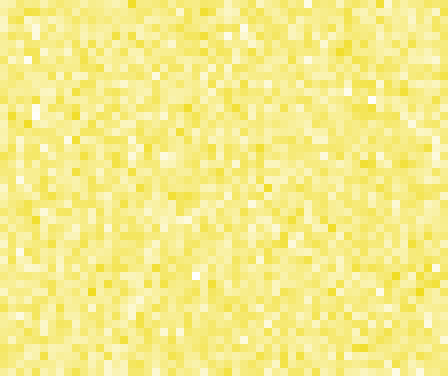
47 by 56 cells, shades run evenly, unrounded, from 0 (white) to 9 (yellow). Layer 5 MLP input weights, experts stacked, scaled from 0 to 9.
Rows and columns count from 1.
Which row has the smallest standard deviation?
38
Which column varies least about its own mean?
9
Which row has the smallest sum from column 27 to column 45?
17
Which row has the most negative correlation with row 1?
20
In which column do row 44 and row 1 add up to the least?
39
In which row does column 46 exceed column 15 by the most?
44
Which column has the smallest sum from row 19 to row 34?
3
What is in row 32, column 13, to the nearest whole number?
4
